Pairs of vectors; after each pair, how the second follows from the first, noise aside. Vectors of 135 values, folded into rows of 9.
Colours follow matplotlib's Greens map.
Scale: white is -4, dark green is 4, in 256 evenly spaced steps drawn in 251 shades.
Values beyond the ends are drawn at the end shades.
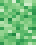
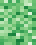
copied.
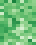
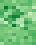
reversed, negated, partly zeroed.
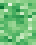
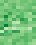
reversed, negated, partly zeroed.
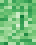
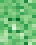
reversed, negated, partly zeroed.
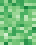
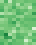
negated, partly zeroed.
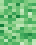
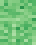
reversed, shrunk.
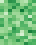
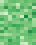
reversed, negated, partly zeroed.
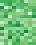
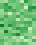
reversed, negated, partly zeroed.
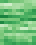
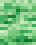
reversed, negated.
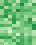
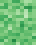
reversed, shrunk.
